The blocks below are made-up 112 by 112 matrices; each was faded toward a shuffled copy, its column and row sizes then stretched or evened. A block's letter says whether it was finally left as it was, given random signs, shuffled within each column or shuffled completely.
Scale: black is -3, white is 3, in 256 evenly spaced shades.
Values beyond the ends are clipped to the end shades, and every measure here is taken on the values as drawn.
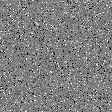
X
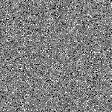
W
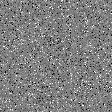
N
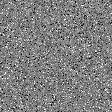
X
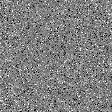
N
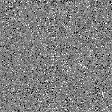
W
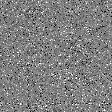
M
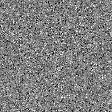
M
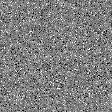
M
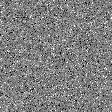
X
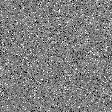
N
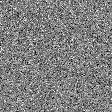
X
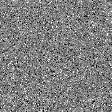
M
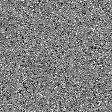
N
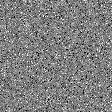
X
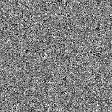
W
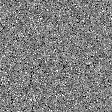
X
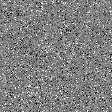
M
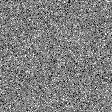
X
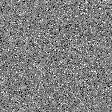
X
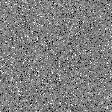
N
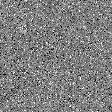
M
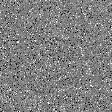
N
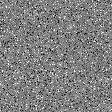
X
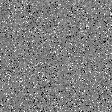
N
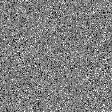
M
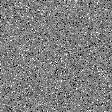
N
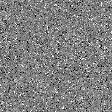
M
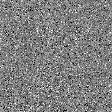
M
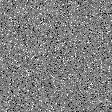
X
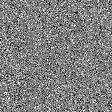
N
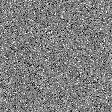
X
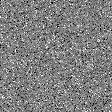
X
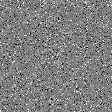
W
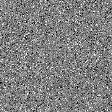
M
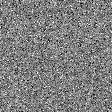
X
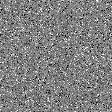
M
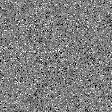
M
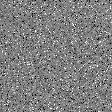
N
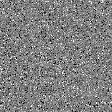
W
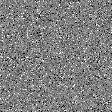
W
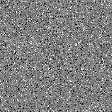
W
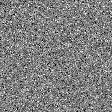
X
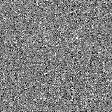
W
